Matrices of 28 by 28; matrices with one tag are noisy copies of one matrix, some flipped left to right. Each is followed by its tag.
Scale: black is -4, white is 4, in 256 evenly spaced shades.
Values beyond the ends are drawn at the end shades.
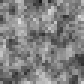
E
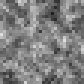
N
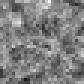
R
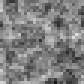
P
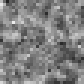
P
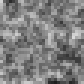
P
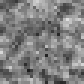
R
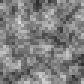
E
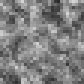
N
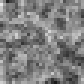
P
